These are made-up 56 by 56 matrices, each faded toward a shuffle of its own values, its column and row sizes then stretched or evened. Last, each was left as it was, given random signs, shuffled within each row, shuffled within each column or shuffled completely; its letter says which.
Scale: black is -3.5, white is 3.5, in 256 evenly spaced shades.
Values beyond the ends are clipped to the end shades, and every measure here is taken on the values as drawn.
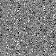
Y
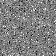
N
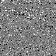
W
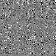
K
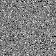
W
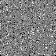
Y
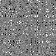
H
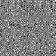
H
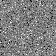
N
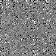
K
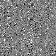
Y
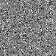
Y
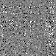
K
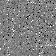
Y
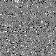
W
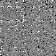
K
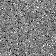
N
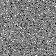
N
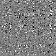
K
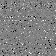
W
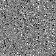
Y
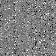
Y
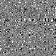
H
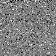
W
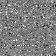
W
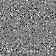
W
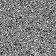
N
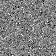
N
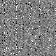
Y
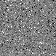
N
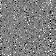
Y
